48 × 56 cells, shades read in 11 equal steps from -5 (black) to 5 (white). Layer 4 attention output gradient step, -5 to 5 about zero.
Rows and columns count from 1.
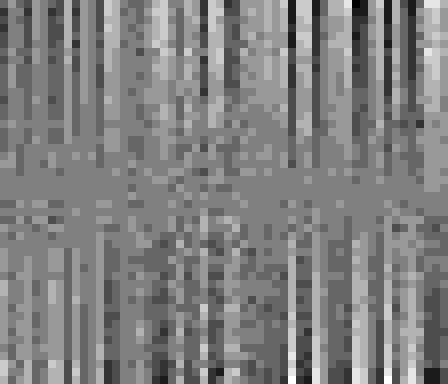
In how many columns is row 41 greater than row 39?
11
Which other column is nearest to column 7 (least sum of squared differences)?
1
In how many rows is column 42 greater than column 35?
6
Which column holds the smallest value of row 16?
53
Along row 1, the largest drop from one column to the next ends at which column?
45
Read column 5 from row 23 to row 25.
0 0 0
